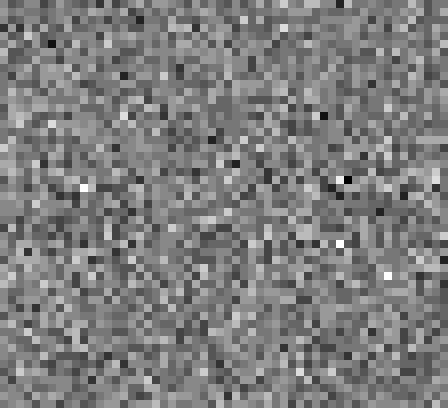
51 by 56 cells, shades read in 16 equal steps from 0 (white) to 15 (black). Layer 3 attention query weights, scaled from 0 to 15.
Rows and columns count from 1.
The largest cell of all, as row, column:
23, 44
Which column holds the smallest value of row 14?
49
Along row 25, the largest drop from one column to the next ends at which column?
52
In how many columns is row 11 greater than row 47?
21
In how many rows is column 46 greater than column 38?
24
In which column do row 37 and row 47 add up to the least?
26
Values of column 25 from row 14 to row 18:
5 8 8 8 10
